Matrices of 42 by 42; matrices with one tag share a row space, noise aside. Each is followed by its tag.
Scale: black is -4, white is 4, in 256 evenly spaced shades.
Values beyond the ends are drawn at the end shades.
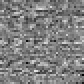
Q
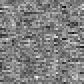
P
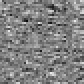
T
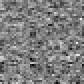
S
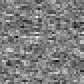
T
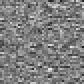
S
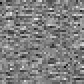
T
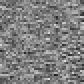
P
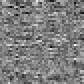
T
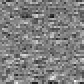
T
